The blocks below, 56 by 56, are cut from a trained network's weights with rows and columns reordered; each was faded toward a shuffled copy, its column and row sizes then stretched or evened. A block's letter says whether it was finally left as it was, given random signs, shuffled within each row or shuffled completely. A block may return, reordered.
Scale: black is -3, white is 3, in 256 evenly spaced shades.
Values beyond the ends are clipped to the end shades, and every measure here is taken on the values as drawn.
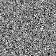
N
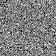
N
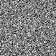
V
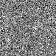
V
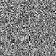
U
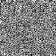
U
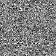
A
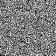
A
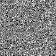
A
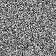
V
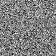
N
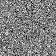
V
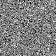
N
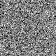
V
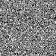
N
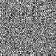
U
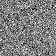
V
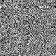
U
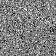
N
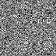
U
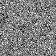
A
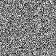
A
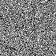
V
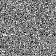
N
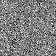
V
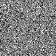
A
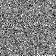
N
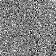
A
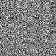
U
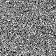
N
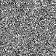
N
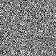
U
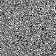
A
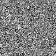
A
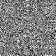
U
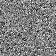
V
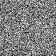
V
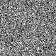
V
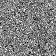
V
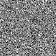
A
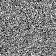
V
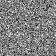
V
